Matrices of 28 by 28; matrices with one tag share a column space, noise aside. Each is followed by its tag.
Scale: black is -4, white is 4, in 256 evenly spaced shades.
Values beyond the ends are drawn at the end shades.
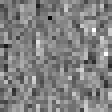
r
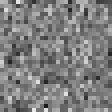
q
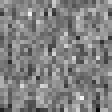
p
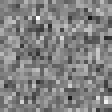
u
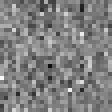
r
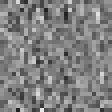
q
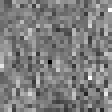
r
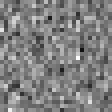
u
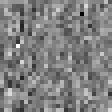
r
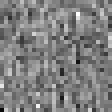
p
